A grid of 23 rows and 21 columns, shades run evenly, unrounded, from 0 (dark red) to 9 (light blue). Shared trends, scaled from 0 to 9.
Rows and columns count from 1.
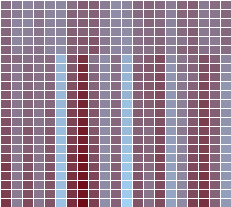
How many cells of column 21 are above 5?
17
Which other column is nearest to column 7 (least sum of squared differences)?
19
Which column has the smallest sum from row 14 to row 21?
8
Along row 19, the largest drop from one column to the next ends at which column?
7
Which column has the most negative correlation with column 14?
9
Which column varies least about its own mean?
4
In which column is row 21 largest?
12
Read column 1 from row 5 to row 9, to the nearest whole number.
4 4 4 4 4
